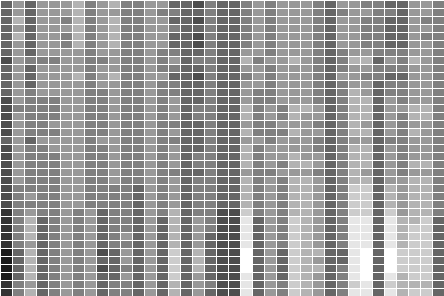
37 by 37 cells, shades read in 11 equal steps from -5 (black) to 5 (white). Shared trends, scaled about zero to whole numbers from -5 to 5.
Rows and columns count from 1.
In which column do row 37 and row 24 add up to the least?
1
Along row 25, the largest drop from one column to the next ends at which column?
32
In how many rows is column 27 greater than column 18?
20
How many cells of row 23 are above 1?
7
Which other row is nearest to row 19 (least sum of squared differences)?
13
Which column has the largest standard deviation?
33
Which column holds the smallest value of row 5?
17
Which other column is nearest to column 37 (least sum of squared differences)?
18
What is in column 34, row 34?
3
